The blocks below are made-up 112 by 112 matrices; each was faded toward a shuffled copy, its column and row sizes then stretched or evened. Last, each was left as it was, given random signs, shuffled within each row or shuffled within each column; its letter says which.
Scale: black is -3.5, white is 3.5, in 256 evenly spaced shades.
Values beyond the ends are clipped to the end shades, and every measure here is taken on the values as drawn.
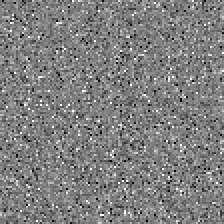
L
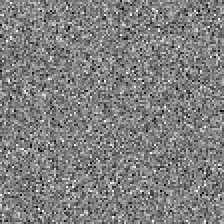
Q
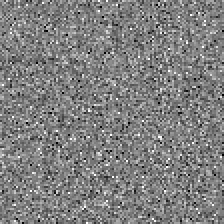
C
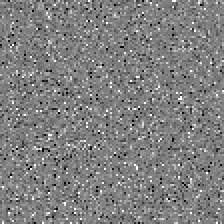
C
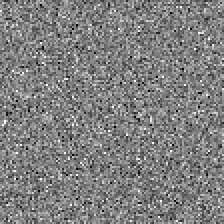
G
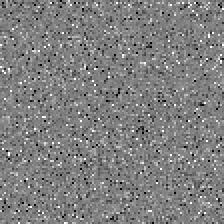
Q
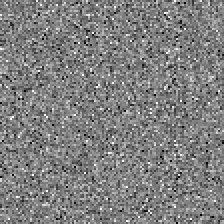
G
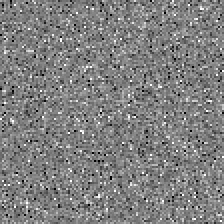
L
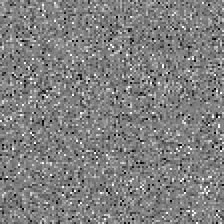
C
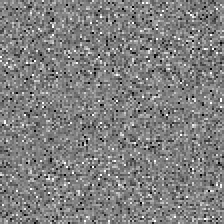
C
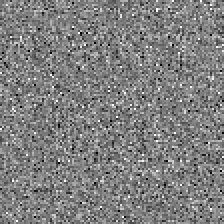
C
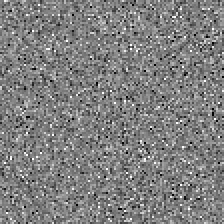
G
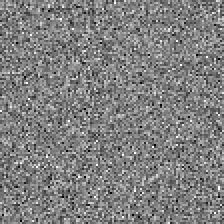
G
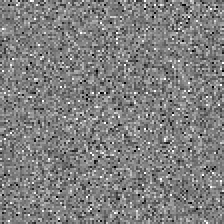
L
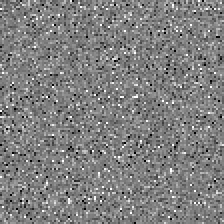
Q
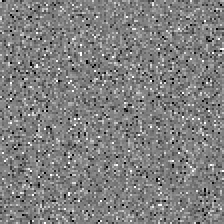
G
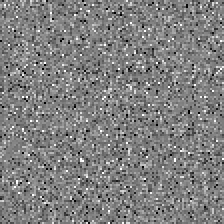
L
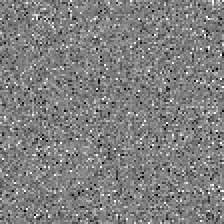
C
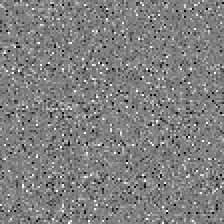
L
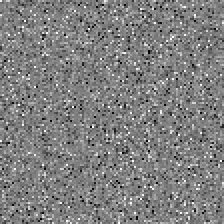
G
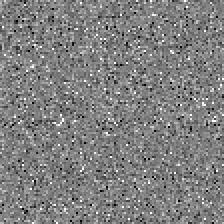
L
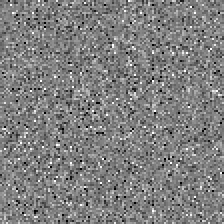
L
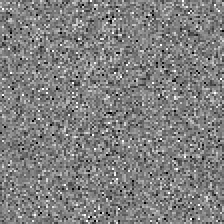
G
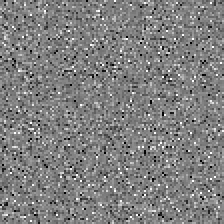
C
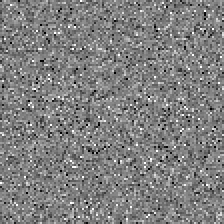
Q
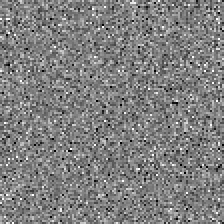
C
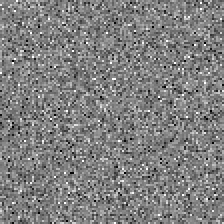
L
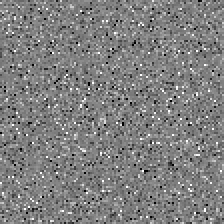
Q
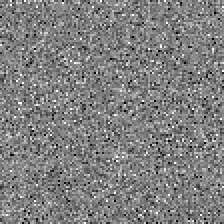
Q
